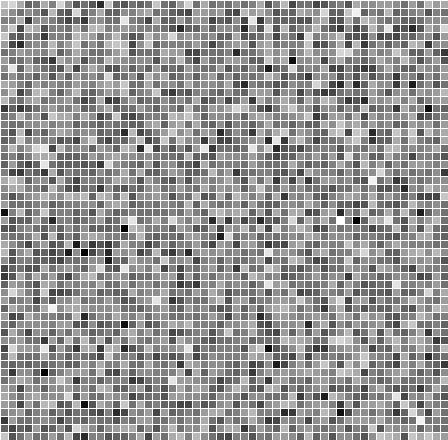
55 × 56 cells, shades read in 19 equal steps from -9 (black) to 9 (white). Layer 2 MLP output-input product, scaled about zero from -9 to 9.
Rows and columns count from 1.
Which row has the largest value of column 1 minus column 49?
5
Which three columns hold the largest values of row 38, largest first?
20, 43, 38
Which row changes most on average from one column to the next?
28
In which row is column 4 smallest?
3
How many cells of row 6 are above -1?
38
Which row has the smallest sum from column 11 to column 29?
32
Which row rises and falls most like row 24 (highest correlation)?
1
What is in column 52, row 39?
-3
